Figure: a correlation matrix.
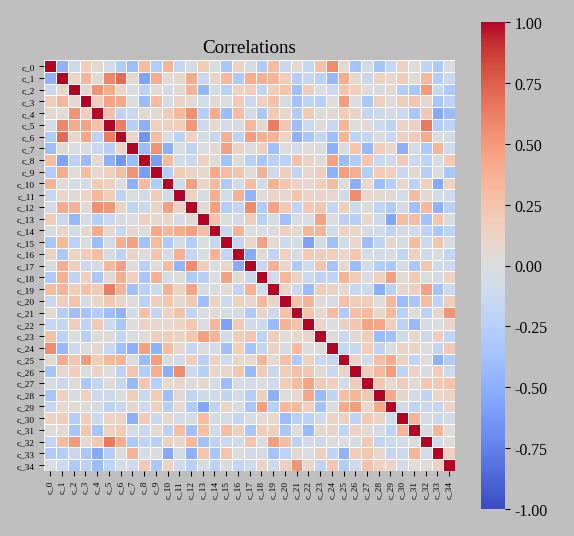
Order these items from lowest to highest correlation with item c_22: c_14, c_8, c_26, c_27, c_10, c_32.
c_32, c_10, c_8, c_26, c_14, c_27
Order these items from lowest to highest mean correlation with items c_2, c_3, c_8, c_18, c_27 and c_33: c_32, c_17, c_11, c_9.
c_17, c_9, c_11, c_32
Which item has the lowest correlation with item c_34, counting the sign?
c_4
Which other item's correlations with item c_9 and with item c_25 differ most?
c_7
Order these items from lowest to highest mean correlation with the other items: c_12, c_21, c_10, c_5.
c_21, c_10, c_12, c_5
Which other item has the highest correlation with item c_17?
c_12
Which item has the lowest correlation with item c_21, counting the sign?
c_6
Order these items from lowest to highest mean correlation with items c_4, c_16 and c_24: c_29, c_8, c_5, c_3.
c_29, c_5, c_3, c_8
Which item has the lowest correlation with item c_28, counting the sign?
c_19
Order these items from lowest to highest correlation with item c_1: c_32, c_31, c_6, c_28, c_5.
c_31, c_28, c_32, c_5, c_6
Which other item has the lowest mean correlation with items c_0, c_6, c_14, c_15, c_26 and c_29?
c_8
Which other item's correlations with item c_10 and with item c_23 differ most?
c_33
